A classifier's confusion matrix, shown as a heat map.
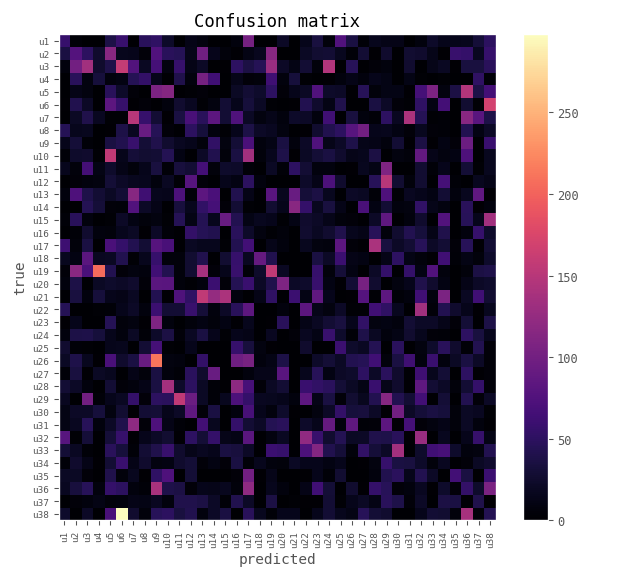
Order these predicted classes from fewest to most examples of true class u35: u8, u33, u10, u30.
u8, u33, u30, u10
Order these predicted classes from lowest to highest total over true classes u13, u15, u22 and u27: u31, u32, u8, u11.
u31, u8, u11, u32
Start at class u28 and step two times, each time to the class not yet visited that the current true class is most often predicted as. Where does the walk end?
u5
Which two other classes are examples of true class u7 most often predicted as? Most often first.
u31, u36
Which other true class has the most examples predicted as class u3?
u29
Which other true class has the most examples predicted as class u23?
u33
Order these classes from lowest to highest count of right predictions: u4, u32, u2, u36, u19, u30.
u4, u36, u2, u30, u32, u19
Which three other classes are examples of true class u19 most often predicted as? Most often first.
u4, u13, u2
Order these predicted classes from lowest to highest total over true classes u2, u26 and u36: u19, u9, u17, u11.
u11, u19, u17, u9
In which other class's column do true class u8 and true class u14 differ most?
u21
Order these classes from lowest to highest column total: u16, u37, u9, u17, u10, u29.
u37, u10, u16, u29, u17, u9
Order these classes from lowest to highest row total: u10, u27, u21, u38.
u27, u10, u38, u21
